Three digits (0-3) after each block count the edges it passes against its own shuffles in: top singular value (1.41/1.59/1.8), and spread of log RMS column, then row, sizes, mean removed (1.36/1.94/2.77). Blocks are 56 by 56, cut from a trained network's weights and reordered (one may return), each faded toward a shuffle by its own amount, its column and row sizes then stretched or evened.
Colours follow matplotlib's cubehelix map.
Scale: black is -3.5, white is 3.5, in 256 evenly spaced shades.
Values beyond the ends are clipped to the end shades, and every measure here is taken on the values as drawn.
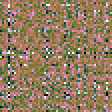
2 2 2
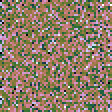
2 1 0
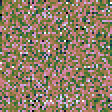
0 1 1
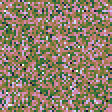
1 0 0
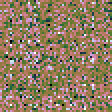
1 2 2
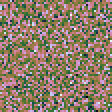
2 0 0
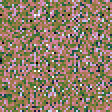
2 1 1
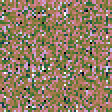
0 2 1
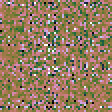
0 2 2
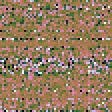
0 1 3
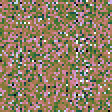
1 2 1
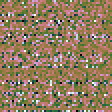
0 1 3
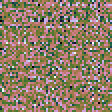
3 1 2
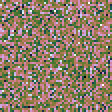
3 0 1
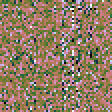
2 2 0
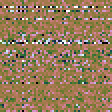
2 0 3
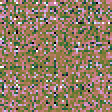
1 2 2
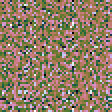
2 2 1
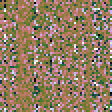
0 3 1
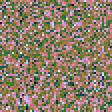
3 1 0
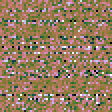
1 0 3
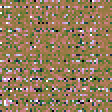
0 2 3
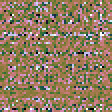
2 1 3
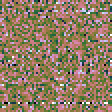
2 0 2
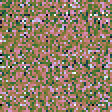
1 1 2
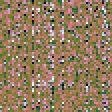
2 3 1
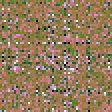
0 2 2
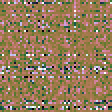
2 2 3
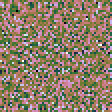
3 0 1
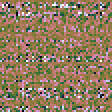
1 1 3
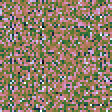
3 1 1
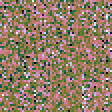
1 2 0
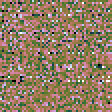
3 1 2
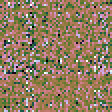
0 2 2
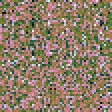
2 1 0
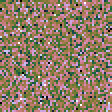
0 0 0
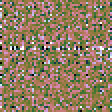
2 2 2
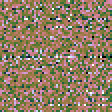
2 1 2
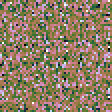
2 2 1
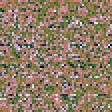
1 0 2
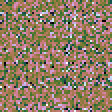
2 1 2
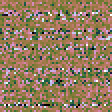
0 0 3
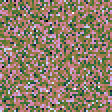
0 0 0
